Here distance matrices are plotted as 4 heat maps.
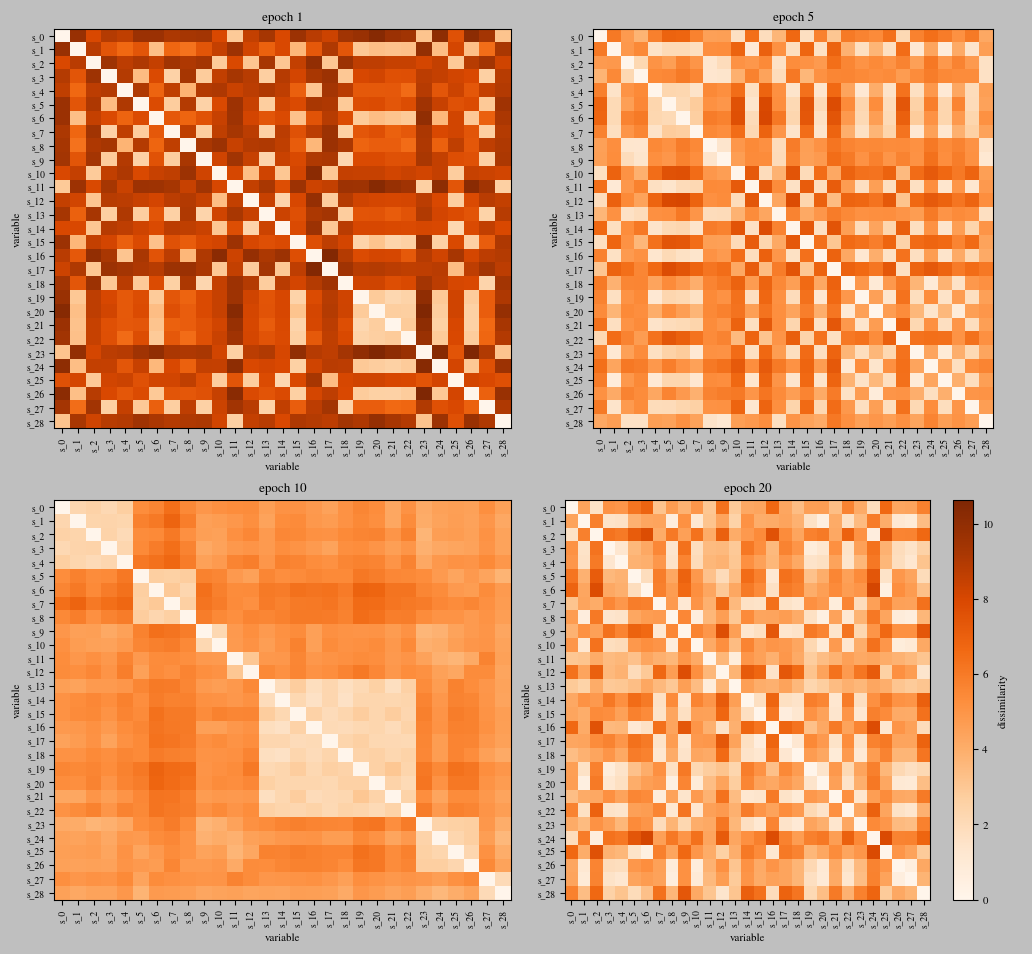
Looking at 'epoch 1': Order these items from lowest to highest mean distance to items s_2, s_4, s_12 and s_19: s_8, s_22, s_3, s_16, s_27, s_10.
s_10, s_22, s_8, s_16, s_27, s_3
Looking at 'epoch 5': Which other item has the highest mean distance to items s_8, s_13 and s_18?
s_17
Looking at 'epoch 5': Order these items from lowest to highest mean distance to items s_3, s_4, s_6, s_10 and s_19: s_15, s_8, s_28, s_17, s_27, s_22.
s_27, s_28, s_8, s_15, s_22, s_17
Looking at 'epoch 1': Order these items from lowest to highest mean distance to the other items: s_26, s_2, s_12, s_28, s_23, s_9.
s_26, s_9, s_12, s_2, s_28, s_23
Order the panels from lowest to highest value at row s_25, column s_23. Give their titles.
epoch 5, epoch 10, epoch 20, epoch 1
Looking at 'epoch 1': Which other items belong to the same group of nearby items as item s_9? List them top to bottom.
s_3, s_5, s_7, s_13, s_18, s_27
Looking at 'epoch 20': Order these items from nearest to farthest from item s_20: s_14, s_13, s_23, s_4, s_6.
s_4, s_13, s_23, s_6, s_14
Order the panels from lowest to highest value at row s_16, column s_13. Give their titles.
epoch 10, epoch 20, epoch 5, epoch 1
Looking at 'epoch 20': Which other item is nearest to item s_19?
s_3
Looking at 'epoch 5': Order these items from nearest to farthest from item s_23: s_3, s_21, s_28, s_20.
s_21, s_20, s_28, s_3
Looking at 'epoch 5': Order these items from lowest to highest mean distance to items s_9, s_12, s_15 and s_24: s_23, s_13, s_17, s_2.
s_13, s_2, s_17, s_23
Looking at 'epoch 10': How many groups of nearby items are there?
7
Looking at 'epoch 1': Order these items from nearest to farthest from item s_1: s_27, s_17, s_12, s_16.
s_27, s_16, s_12, s_17
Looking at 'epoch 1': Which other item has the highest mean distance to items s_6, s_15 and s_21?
s_23
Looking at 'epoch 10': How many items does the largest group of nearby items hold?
10
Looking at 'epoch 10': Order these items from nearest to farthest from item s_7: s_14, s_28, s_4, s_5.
s_5, s_28, s_14, s_4
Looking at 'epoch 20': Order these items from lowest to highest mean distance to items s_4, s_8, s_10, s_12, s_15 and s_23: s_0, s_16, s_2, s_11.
s_11, s_16, s_0, s_2
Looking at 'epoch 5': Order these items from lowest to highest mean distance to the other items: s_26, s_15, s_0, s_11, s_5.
s_11, s_5, s_26, s_0, s_15
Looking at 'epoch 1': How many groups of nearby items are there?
5
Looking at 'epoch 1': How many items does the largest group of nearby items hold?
9
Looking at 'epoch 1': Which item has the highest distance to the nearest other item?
s_8
